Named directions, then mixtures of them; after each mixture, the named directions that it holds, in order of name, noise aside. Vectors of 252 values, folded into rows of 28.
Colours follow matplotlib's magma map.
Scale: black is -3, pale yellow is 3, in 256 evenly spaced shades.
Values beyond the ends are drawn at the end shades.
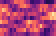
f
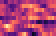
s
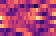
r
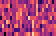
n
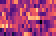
n, r, s.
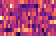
n, r, s.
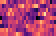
r.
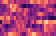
f, s.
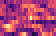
s.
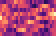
f, r.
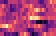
r, s.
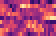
f, r, s.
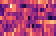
f, n, s.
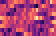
r.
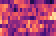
f.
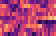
f, s.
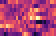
r, s.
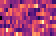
n, r.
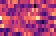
r.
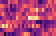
n, r, s.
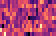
f, n, r.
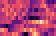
f, r, s.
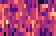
f, n, r.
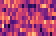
n, r, s.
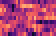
f, s.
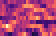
s.
